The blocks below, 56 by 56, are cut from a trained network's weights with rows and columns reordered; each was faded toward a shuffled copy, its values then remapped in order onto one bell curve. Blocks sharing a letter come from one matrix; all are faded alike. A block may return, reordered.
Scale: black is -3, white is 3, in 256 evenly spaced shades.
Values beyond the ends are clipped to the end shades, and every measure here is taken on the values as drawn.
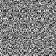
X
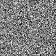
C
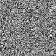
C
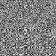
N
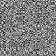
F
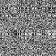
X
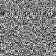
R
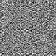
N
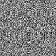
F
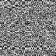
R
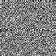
X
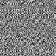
X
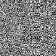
F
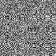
X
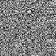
N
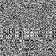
X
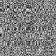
N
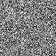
C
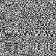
X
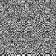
R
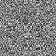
X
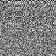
R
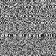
X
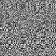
X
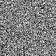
C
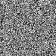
C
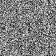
C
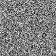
C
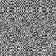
X
